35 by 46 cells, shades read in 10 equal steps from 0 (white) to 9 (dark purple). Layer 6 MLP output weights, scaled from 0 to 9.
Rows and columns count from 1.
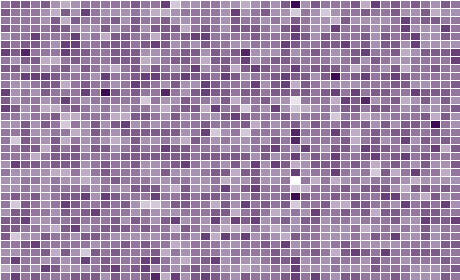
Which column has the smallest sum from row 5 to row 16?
41
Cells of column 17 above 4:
24
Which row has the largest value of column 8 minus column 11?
5
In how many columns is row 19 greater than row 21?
15
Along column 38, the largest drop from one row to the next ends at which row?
21
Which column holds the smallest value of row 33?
19
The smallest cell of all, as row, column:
23, 30
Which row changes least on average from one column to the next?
31
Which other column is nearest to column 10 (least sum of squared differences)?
32
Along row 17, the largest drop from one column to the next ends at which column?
22
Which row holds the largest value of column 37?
13
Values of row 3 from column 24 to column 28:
6 5 5 4 5
